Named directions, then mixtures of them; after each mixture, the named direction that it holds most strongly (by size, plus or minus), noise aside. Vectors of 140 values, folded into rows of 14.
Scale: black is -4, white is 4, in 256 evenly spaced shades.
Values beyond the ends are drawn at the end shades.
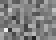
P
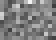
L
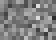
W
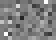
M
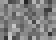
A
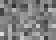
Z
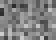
Z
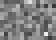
L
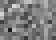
L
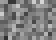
A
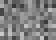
Z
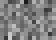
A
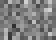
A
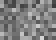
Z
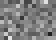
M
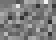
M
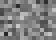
M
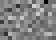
M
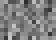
A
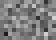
W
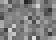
A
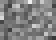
L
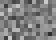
P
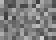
W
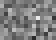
W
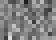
A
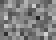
W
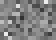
M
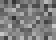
Z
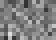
A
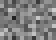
P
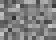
L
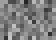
A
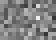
W
